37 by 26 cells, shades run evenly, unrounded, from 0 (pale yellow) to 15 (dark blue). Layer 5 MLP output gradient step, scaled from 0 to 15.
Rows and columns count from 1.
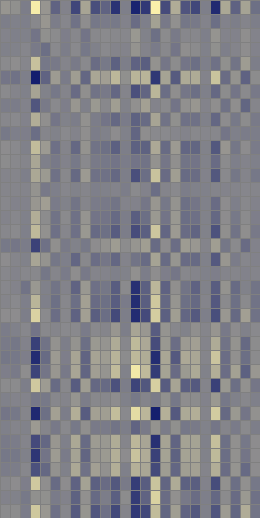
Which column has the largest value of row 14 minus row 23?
16
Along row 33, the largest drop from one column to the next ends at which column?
17
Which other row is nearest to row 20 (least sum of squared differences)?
4
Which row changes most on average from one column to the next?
1
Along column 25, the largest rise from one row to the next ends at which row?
6
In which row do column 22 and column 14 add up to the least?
30
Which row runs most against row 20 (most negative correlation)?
10
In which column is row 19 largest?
22
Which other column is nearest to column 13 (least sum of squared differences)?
21
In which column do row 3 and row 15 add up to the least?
5
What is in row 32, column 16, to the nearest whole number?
14
